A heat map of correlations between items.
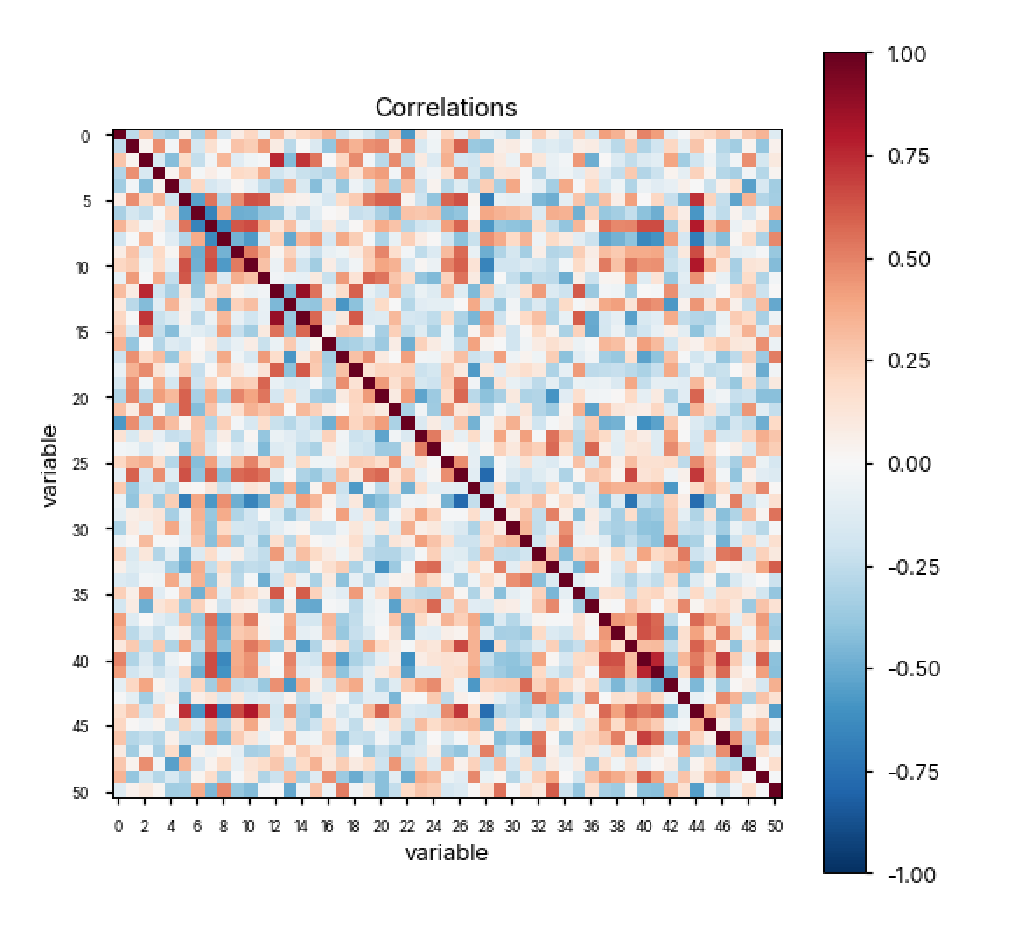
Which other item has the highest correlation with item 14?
12
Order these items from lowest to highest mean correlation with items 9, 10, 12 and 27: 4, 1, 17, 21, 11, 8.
8, 4, 17, 1, 11, 21
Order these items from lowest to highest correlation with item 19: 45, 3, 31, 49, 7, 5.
49, 31, 45, 7, 3, 5
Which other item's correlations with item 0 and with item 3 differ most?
22
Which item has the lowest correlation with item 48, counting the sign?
4
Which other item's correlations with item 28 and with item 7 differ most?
44
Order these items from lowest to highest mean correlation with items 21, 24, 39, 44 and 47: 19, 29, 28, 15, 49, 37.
28, 15, 29, 19, 49, 37
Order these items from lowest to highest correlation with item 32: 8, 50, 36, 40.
8, 50, 36, 40
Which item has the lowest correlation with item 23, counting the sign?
20
